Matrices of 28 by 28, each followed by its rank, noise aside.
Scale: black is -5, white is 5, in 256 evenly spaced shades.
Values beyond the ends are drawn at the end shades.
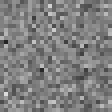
seven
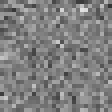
seven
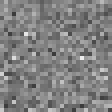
eight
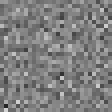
five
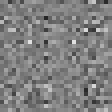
five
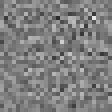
five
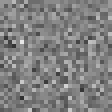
seven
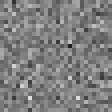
six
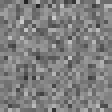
six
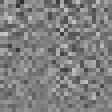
five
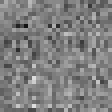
five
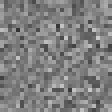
eight
